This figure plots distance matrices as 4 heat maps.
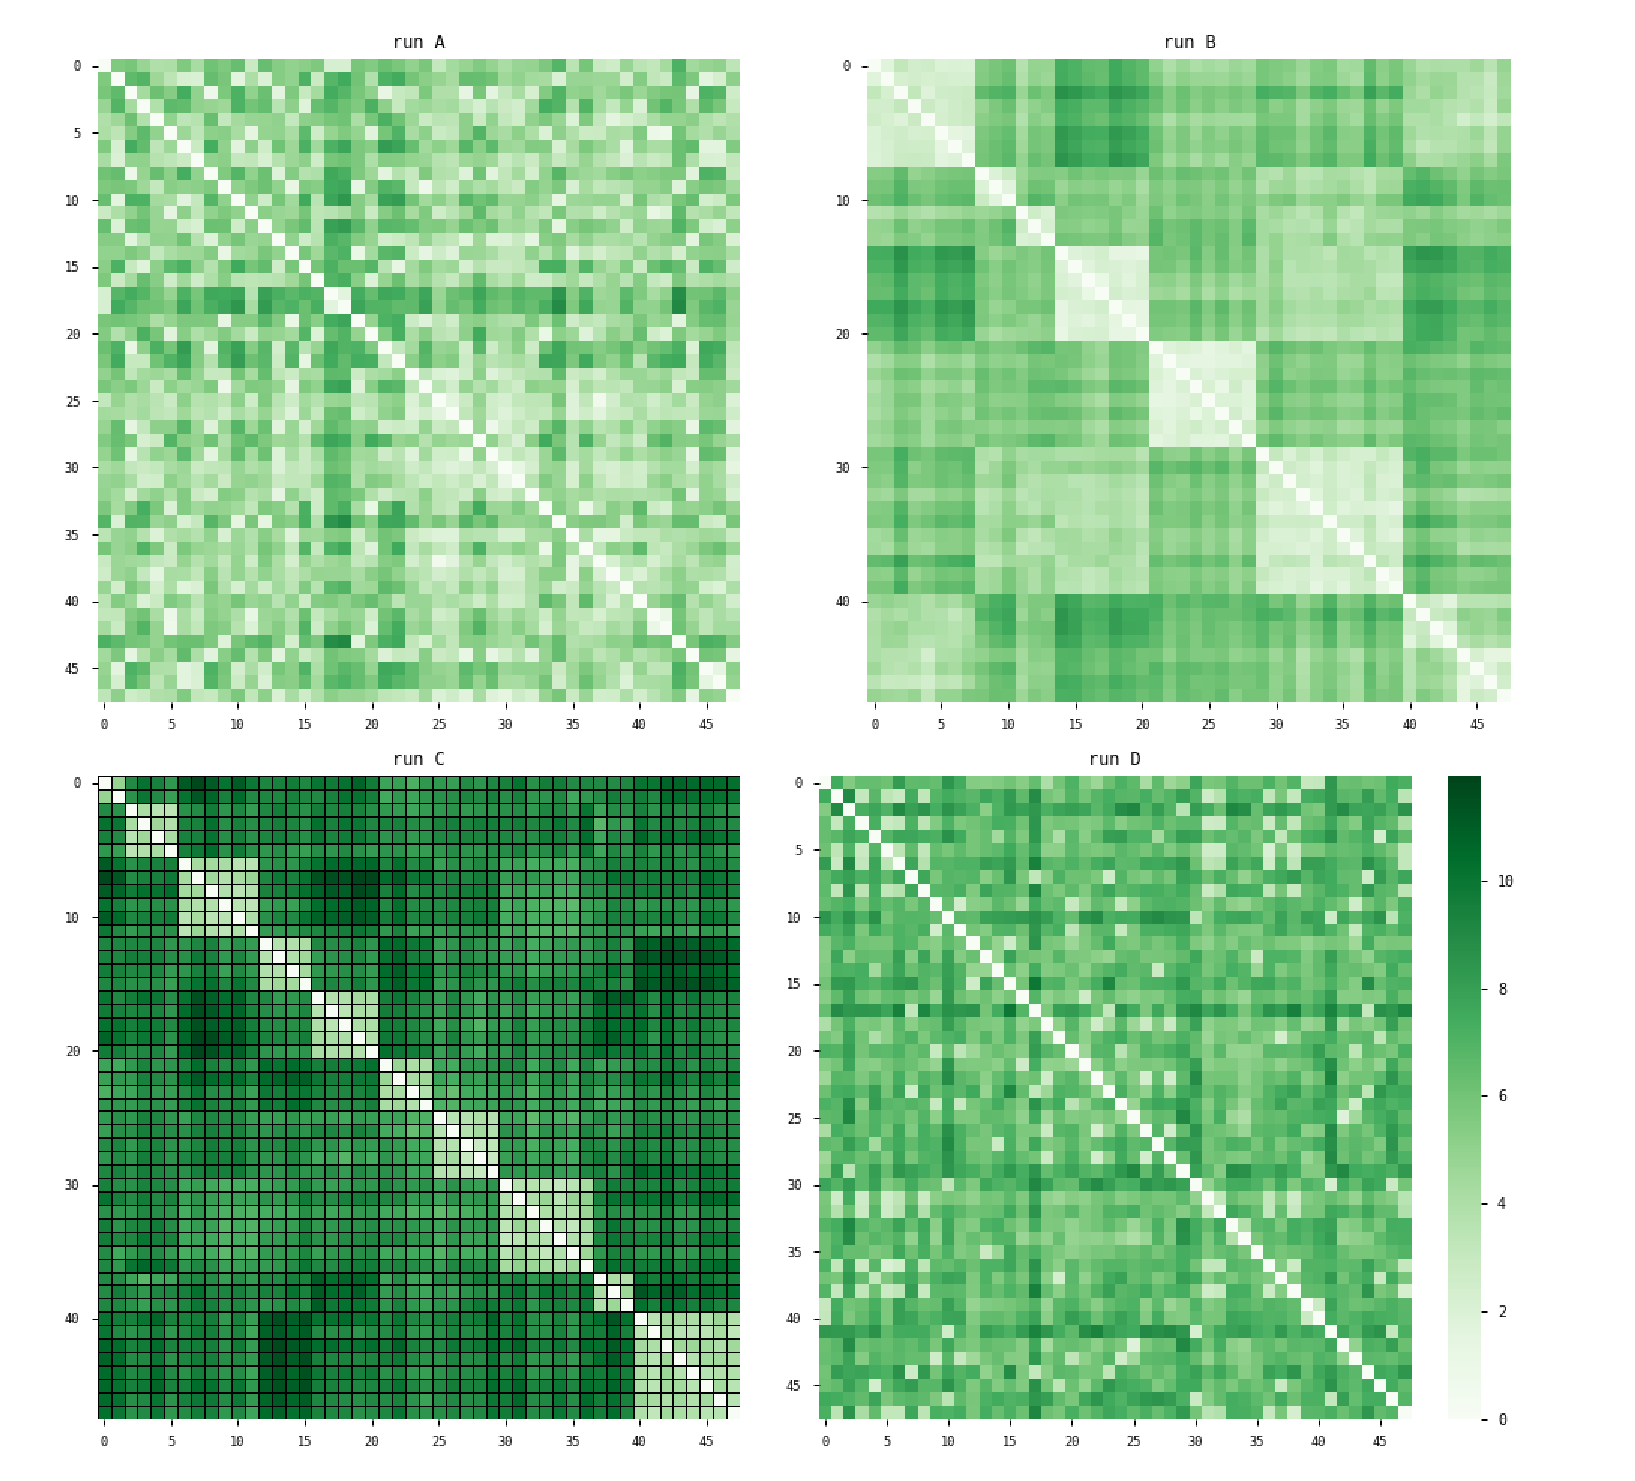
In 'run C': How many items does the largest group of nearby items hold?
8
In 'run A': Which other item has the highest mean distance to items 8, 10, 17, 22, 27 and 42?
43
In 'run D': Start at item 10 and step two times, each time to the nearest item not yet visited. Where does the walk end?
30
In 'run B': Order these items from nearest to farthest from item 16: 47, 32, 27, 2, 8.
32, 27, 8, 47, 2
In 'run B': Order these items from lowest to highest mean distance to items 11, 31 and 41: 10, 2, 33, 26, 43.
33, 43, 2, 26, 10
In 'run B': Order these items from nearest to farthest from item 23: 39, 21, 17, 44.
21, 17, 39, 44
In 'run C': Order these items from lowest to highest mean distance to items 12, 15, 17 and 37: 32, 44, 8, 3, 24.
32, 3, 24, 8, 44
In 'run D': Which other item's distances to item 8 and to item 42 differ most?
25
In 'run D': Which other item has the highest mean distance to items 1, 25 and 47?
2
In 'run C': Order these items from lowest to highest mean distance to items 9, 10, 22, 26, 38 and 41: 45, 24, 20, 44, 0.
24, 44, 45, 0, 20
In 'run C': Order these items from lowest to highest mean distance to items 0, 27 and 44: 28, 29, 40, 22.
28, 29, 40, 22
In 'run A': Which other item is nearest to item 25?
37
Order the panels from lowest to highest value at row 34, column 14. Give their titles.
run B, run A, run D, run C
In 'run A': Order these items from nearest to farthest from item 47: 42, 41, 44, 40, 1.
44, 40, 41, 42, 1
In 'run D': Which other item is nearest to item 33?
34
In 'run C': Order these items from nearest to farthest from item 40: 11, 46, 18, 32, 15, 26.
46, 11, 32, 26, 18, 15
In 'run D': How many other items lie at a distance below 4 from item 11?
4
